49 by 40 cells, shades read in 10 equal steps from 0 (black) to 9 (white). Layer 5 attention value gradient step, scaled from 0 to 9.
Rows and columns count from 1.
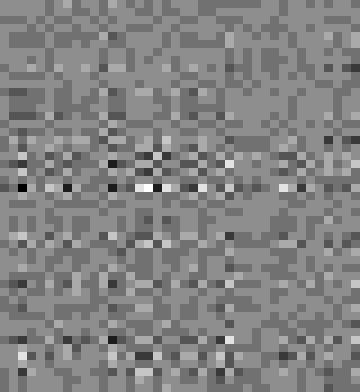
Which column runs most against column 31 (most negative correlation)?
29
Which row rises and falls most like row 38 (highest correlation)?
18
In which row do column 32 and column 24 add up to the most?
24
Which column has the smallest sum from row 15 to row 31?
3
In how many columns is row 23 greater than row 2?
9
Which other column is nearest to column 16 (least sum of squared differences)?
32
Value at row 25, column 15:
5
